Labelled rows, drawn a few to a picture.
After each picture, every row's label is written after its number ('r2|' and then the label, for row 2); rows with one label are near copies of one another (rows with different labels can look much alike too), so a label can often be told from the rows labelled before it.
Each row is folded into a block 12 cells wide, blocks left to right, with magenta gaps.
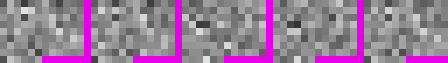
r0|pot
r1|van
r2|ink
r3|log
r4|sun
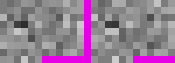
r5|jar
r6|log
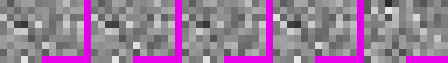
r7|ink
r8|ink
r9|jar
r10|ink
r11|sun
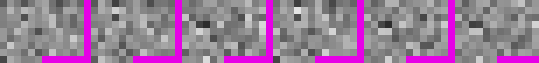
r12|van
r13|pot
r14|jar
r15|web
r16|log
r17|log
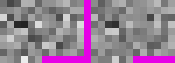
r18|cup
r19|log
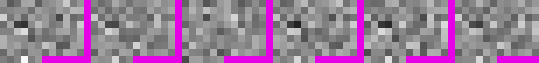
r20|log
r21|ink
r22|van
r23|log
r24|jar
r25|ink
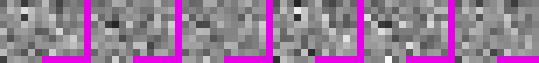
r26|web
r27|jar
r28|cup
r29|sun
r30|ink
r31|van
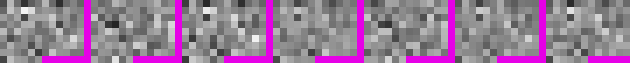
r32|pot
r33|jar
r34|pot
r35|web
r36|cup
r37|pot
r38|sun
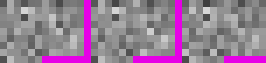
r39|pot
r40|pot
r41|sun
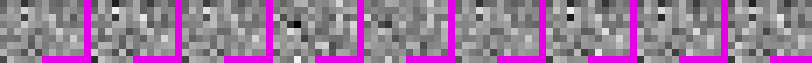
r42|sun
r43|sun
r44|sun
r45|jar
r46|jar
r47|sun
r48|web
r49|web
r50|van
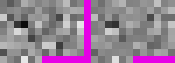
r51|jar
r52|log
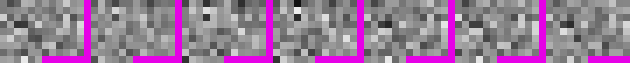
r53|cup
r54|pot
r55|web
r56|sun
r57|cup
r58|cup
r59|jar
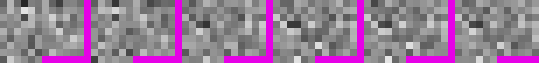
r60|pot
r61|van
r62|jar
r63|ink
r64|ink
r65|ink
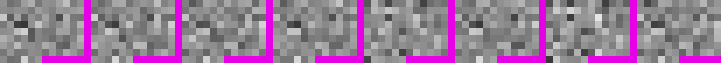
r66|log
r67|jar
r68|cup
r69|log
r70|van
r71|log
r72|van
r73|cup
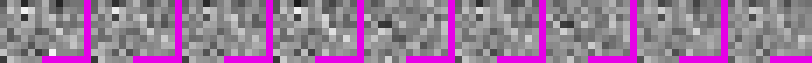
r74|web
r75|sun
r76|sun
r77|sun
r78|cup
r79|sun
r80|ink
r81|web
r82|pot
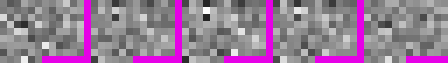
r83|ink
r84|sun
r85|web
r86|pot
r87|log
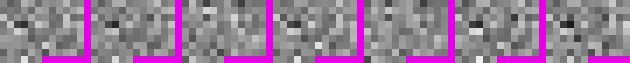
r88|ink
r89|log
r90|pot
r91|ink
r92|van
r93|log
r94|jar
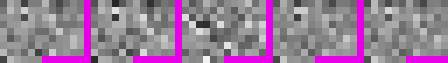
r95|web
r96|web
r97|ink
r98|pot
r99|pot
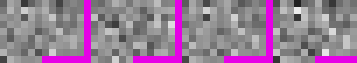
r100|web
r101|jar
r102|van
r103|web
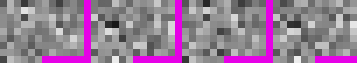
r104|pot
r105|jar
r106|van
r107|cup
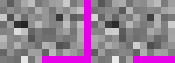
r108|log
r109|log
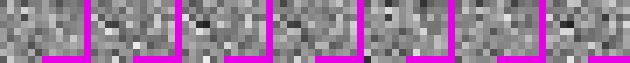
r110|pot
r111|ink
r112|ink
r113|cup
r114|web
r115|van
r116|log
